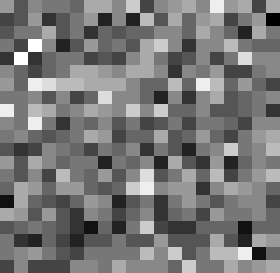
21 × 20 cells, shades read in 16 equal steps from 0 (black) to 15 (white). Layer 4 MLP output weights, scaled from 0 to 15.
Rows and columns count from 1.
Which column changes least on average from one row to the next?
6
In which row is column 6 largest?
7
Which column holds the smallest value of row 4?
5
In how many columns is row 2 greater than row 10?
10
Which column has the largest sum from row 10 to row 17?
19
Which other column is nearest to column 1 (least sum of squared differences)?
4
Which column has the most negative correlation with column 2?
16
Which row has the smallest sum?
18
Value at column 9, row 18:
2
